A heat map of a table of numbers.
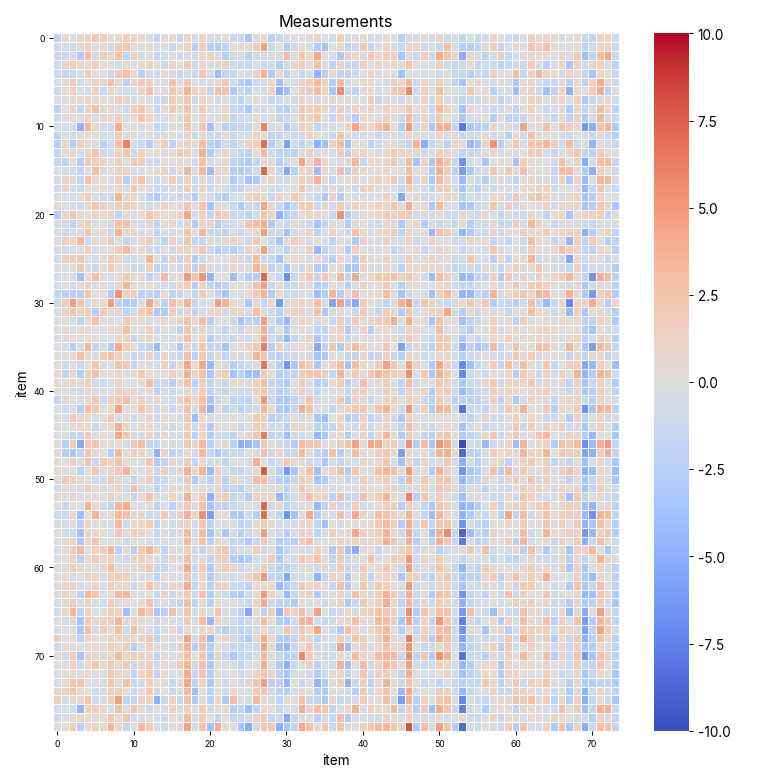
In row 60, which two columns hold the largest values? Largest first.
46, 17
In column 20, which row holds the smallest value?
54
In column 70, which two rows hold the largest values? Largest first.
30, 58
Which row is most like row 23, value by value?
25
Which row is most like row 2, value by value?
67
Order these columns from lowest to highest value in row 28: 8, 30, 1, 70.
30, 70, 1, 8
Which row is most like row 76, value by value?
14
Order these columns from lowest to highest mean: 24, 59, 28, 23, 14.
24, 23, 28, 14, 59
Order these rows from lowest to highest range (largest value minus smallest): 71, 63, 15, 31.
31, 71, 63, 15
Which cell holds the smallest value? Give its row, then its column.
46, 53
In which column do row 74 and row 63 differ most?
39
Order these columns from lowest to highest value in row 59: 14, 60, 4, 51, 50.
60, 14, 51, 4, 50
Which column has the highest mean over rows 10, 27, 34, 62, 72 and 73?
27
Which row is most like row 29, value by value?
35
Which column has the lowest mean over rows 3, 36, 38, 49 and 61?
53
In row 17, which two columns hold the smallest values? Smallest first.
69, 53
